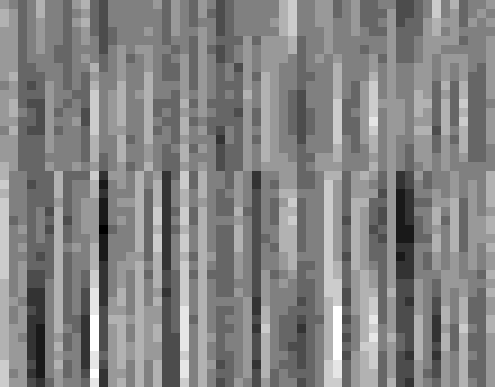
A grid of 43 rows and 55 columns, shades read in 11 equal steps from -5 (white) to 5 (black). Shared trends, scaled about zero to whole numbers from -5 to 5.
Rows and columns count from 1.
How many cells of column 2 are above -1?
18
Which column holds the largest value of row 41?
5
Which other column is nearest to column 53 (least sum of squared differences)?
54
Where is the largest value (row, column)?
26, 12
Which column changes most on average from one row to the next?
42
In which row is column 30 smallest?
37
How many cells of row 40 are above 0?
18
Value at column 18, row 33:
-1
